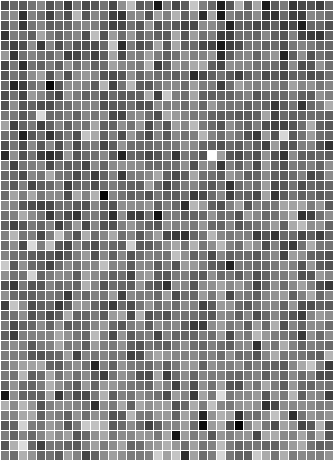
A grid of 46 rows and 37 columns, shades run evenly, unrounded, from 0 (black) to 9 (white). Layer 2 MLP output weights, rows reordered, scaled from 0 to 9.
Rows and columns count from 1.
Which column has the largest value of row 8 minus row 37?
11
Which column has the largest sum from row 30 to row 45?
25
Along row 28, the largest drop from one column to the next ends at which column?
5
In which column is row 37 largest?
35
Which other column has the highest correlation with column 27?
23
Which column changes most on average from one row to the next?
22
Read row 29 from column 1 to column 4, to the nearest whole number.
3 2 4 3
